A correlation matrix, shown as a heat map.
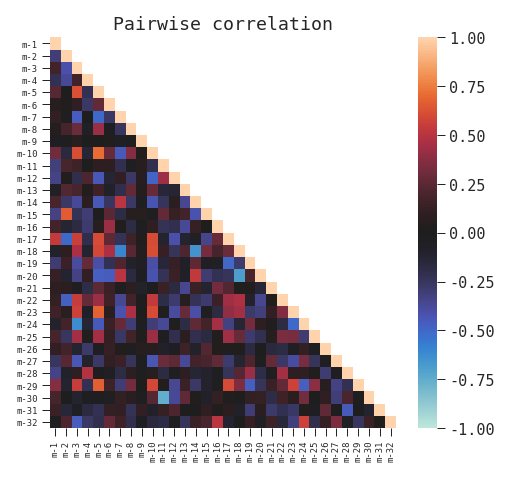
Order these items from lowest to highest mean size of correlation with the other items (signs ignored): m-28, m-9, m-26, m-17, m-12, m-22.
m-9, m-26, m-28, m-12, m-22, m-17
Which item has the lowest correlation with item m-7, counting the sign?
m-18
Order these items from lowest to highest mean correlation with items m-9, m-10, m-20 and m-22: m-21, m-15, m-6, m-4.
m-15, m-21, m-6, m-4
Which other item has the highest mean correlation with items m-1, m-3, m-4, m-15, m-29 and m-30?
m-10
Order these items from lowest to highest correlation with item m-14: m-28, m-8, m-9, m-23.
m-23, m-8, m-28, m-9
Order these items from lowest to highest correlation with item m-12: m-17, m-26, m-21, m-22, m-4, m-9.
m-17, m-22, m-21, m-26, m-9, m-4
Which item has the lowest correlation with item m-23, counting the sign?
m-24
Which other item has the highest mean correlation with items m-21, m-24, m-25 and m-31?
m-16
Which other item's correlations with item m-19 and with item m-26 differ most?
m-28
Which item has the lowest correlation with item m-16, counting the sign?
m-13
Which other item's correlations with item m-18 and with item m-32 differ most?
m-3
